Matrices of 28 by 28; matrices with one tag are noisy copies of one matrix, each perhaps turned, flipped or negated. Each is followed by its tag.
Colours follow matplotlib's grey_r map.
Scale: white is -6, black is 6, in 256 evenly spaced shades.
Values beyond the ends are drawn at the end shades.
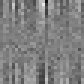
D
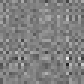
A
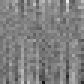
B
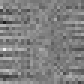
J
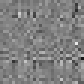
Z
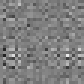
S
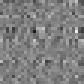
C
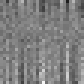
B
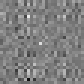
S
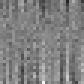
B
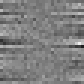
D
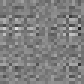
S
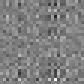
S
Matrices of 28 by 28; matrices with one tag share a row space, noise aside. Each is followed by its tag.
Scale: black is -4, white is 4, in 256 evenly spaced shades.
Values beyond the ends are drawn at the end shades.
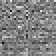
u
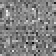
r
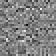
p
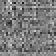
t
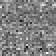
u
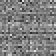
t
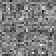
u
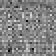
t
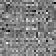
r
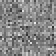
t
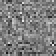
t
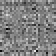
r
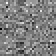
p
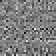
p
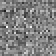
p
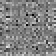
r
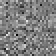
p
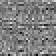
u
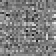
r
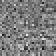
u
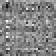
r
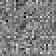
p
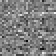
u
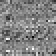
r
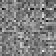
u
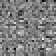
u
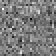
t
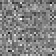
t
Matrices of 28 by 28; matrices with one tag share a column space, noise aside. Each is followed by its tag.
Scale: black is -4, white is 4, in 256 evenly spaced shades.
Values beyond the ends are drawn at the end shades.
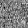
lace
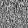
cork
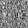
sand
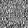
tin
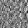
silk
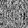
sand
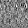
cork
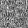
sand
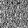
sand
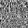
cork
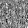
lace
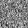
tin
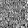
tin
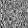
tin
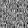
tin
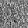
lace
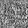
lace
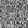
tin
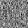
sand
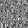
tin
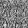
tin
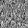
tin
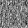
sand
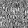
lace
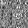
sand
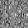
sand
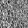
tin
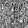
lace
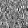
silk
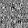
lace
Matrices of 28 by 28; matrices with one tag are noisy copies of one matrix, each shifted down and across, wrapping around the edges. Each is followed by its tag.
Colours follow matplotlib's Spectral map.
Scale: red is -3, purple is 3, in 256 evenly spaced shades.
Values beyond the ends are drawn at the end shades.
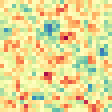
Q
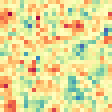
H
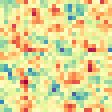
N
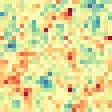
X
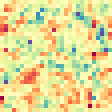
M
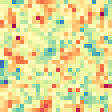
M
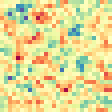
Q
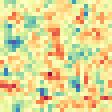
H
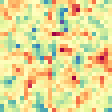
M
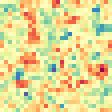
H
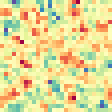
N
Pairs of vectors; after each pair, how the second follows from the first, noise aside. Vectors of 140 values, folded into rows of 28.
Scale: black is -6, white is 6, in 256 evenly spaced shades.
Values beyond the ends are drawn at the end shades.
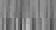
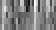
reversed, negated, scaled up.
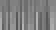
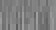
shrunk.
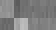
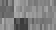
negated.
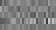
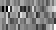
reversed, negated, scaled up.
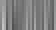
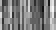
reversed, scaled up.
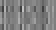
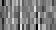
wrapped around, scaled up.
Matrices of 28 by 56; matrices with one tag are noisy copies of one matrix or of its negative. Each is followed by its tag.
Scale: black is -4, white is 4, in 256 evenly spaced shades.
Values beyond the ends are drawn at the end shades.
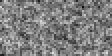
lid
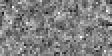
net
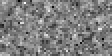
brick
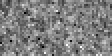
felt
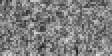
felt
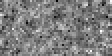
net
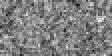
brick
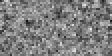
net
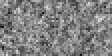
brick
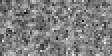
felt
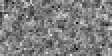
net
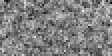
net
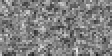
felt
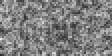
lid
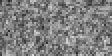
felt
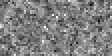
brick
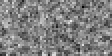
lid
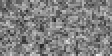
felt
